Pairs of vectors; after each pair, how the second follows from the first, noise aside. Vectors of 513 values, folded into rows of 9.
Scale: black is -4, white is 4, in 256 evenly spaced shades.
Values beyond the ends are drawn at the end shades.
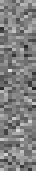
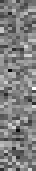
negated.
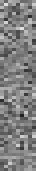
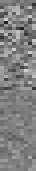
negated, partly zeroed.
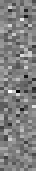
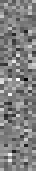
reversed, negated.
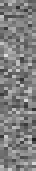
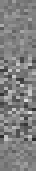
partly zeroed.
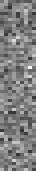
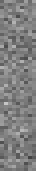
reversed, shrunk.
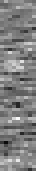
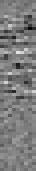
reversed, partly zeroed.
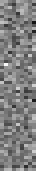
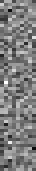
shuffled.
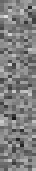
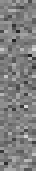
reversed, partly zeroed.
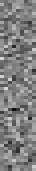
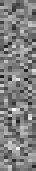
negated.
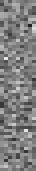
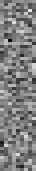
reversed, negated.
